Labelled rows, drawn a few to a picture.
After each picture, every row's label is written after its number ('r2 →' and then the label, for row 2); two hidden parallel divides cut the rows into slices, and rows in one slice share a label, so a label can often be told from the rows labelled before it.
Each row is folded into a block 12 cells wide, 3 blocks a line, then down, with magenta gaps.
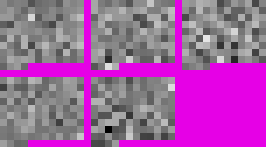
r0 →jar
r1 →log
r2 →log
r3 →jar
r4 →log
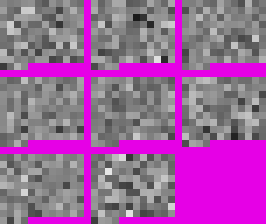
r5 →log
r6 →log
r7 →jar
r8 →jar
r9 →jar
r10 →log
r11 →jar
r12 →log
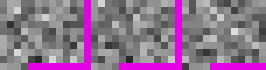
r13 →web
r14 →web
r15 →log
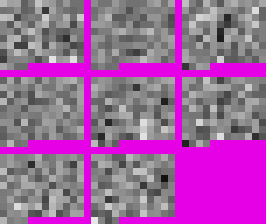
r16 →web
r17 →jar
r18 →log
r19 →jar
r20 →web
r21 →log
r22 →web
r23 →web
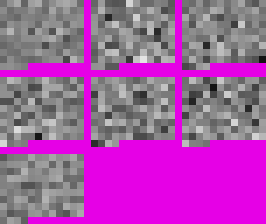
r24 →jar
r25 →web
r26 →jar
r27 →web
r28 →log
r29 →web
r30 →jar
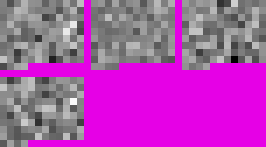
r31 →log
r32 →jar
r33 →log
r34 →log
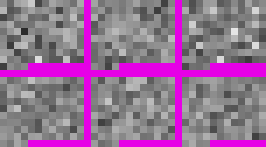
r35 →log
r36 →jar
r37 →log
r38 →jar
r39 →jar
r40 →jar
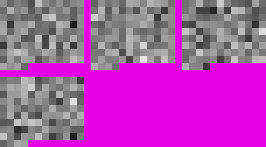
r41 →web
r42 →web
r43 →web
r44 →log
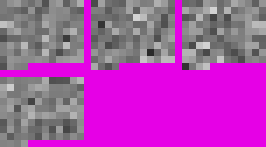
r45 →jar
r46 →web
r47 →log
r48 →jar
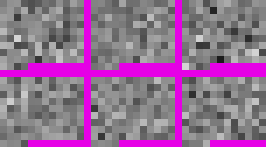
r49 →web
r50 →jar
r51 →web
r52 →jar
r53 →jar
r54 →log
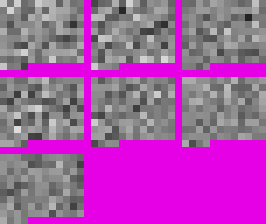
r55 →web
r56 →web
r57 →jar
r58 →web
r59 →jar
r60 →jar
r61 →jar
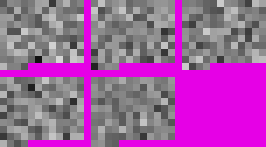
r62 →web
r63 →log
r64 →web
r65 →web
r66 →jar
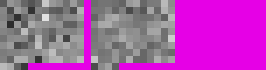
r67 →web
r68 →jar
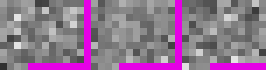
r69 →log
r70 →jar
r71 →web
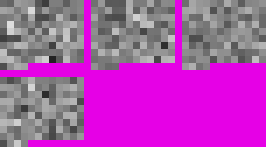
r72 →log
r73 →web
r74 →jar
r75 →log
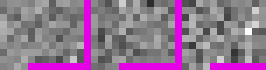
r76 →jar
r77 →jar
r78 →log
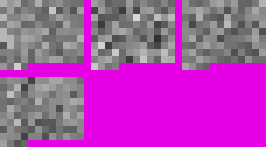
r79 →jar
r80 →web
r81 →jar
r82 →jar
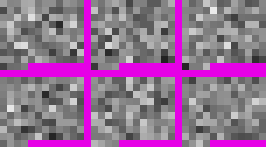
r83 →log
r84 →log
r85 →log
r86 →log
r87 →web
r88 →log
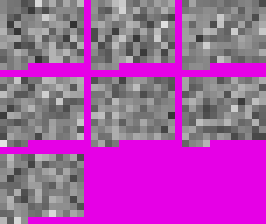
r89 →web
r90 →log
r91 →jar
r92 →web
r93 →jar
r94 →log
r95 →web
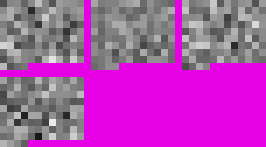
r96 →web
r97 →jar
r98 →log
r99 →web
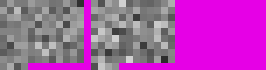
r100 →jar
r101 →log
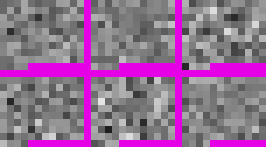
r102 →jar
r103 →jar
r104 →log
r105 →web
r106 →log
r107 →jar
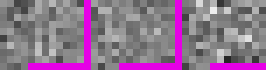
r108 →jar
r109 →jar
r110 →log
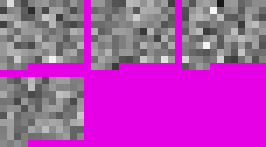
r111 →web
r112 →web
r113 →log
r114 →jar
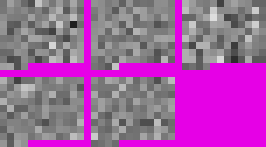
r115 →web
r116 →jar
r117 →log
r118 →jar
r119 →jar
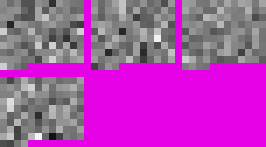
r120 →web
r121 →log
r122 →jar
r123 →log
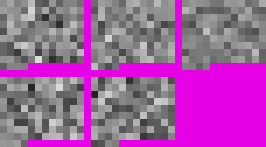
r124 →log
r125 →web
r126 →jar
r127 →web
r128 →log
